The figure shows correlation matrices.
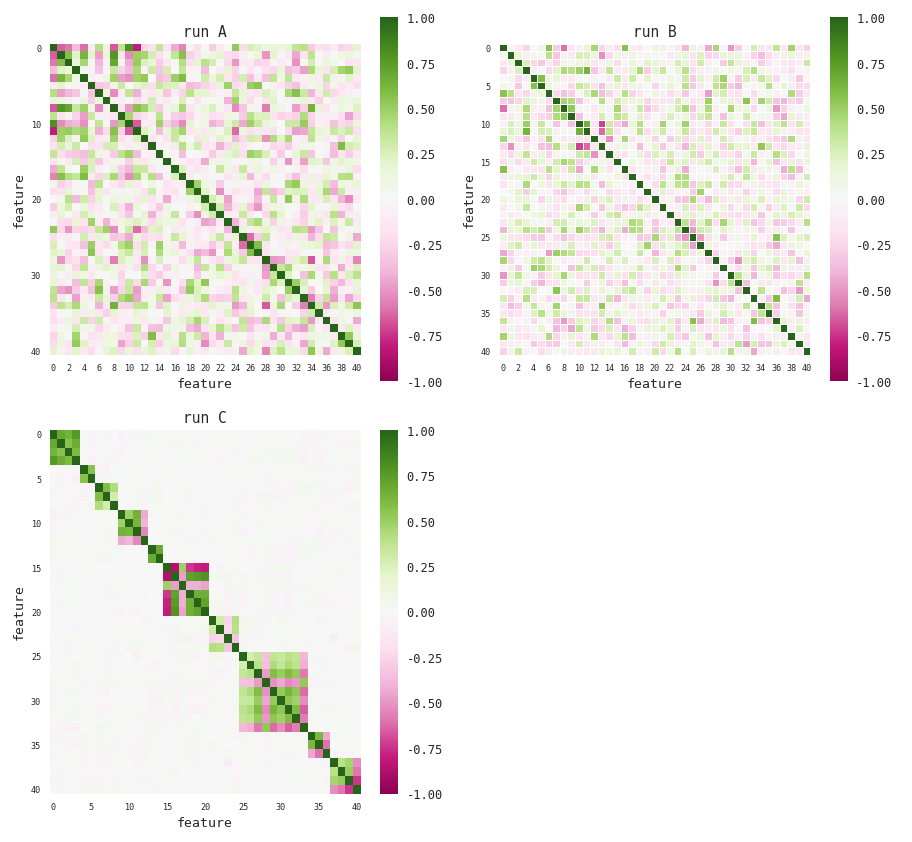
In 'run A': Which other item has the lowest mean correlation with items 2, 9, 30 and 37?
32
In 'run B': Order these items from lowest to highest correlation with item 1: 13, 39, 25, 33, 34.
13, 34, 33, 25, 39
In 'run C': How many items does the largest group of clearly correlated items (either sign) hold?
9
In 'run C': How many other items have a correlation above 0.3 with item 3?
3
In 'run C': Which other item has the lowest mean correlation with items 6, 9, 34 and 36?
12
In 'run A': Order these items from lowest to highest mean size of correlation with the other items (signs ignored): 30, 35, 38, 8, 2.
35, 30, 38, 2, 8
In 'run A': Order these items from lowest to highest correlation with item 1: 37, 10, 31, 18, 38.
10, 18, 31, 37, 38
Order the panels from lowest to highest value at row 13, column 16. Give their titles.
run A, run C, run B
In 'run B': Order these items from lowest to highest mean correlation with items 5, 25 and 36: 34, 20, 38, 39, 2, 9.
9, 2, 34, 38, 39, 20
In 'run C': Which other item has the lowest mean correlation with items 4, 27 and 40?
39
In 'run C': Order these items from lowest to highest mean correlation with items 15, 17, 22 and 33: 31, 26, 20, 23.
20, 31, 26, 23
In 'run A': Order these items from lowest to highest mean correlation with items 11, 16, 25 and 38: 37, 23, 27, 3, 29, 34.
29, 27, 34, 23, 37, 3
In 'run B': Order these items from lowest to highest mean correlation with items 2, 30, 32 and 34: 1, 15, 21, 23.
21, 1, 15, 23
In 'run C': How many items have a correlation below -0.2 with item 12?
3
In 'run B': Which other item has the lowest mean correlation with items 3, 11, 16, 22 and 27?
31
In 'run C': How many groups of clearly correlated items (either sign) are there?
10
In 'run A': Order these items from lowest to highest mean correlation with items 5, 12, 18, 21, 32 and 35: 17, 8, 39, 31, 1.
17, 39, 1, 8, 31
